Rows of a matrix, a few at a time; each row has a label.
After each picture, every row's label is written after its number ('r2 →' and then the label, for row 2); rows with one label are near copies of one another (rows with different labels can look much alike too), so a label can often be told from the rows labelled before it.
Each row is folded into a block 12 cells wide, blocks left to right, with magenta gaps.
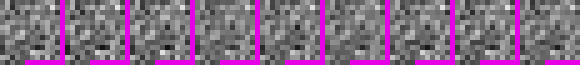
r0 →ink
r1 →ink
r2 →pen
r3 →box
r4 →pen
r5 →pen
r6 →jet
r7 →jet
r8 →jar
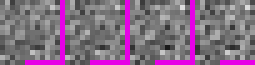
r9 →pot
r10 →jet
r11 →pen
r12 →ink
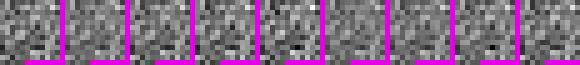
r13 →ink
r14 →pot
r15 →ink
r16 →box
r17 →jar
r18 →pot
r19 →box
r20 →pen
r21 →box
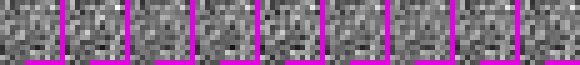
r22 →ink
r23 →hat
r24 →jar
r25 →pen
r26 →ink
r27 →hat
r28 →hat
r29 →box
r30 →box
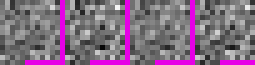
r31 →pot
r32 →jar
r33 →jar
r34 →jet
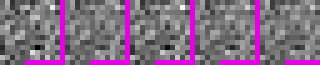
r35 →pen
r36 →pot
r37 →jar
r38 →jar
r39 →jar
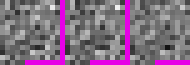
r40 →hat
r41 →box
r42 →pen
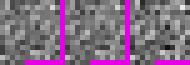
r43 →box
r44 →jet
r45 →pot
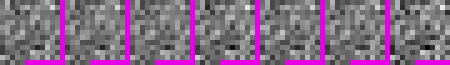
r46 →hat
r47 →pen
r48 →jet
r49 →jar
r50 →ink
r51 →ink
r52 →jar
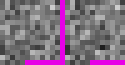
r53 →ink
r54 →pen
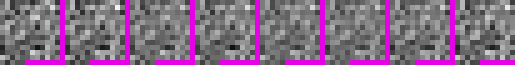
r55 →pen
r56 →ink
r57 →jar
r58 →jar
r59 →jet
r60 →ink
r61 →ink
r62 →box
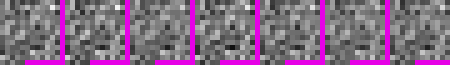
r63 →hat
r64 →jet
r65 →pen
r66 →hat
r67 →box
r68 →pot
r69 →pot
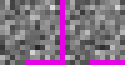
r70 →pen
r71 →jet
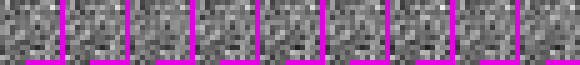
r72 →hat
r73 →jet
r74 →box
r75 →ink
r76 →ink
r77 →ink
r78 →box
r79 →box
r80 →pen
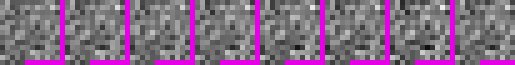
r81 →jet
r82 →jet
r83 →ink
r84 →jar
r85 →jar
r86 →ink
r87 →jar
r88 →hat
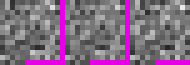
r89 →pot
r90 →jet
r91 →hat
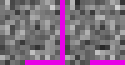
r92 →pot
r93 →pot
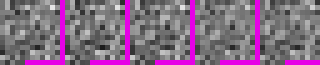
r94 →hat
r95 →jar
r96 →box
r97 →pen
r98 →pot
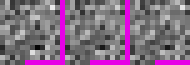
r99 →pen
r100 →jar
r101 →hat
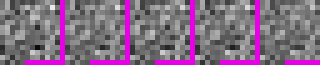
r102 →pen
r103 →ink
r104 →ink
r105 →jar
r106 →jet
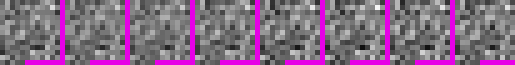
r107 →hat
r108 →pen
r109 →pen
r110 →pot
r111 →jar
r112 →jar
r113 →pot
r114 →pen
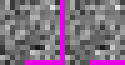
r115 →jar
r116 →jar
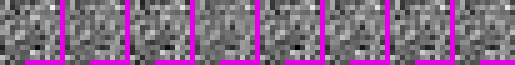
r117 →pen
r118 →pot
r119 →jar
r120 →box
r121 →jar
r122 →pen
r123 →ink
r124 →jet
